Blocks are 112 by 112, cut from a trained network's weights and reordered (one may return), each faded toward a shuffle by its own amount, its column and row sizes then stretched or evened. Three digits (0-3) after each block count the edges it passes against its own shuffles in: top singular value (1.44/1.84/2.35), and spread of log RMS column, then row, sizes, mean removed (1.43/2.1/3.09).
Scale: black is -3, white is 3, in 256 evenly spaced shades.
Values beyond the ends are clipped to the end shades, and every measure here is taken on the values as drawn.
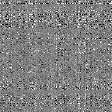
1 2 3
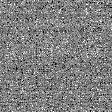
0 1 0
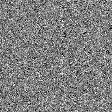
0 1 0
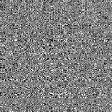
2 1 3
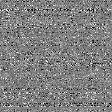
0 1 3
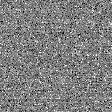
0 0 0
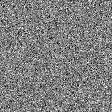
0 0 0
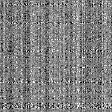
3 1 3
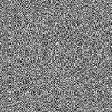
3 2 1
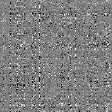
1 3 2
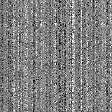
3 3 1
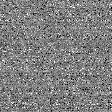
0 0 2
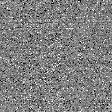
0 1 1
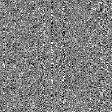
1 3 1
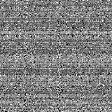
2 1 1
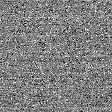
0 0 0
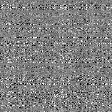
1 0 3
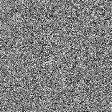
1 1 1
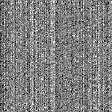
3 2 2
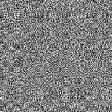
3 0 2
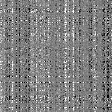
3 3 3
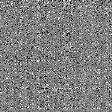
0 2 2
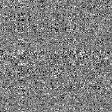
2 2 3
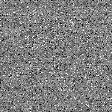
0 1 1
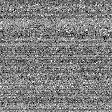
2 0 1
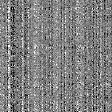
3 3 2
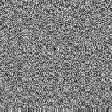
3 0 1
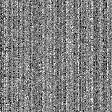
3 2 0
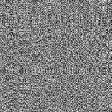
3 2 0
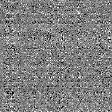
1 2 2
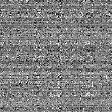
2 2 2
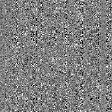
1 3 1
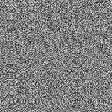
3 0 1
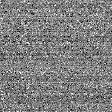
1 1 1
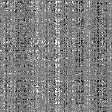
3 3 3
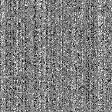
2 2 1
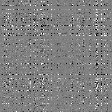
1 3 3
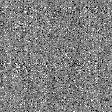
0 0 2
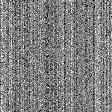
3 2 0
